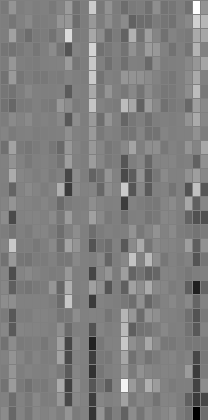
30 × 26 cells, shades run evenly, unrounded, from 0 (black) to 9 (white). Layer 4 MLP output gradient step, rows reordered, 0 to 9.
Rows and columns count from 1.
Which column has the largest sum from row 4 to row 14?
12
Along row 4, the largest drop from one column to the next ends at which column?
13
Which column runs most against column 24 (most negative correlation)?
11
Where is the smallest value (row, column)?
30, 25
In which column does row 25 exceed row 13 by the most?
16
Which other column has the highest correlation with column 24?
2
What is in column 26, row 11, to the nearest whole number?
6
